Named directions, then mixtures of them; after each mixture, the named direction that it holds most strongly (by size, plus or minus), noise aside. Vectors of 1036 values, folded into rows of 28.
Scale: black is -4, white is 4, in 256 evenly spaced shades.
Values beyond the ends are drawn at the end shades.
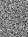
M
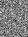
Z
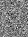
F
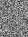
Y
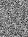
Z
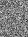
Z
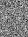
Y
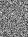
Z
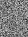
Y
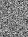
Y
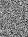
Z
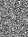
Y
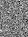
Y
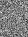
Y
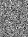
F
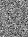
F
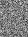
Z
